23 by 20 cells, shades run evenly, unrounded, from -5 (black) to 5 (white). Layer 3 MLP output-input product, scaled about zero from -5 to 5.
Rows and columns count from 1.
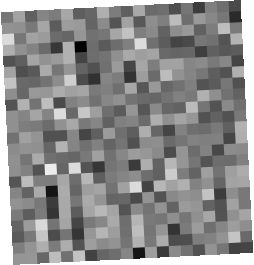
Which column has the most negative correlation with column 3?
6
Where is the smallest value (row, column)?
4, 7
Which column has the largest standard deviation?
11
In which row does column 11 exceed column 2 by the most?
17
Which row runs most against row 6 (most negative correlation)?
21
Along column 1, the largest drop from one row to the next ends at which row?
5
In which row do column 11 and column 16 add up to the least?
23
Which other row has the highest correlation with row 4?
12
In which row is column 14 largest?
16
